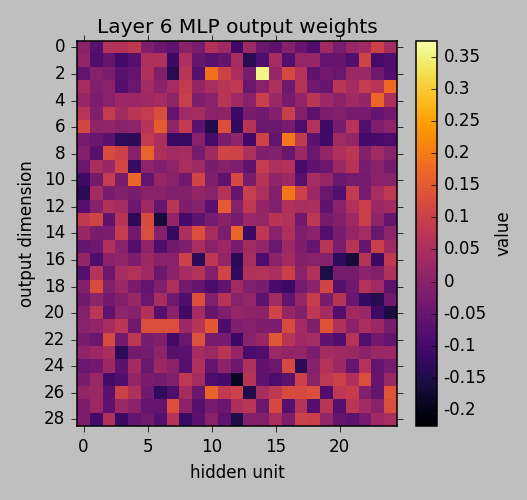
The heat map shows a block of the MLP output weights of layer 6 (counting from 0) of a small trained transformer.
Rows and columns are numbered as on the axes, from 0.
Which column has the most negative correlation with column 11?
19
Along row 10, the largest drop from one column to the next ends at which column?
5
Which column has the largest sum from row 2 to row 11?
14
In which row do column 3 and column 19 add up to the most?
21
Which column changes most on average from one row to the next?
16
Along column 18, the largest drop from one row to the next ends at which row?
27
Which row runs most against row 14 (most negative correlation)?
28
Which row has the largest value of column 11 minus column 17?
6
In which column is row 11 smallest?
0
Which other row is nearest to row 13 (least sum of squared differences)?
20
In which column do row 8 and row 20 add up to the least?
24
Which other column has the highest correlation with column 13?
7
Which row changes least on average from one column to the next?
23
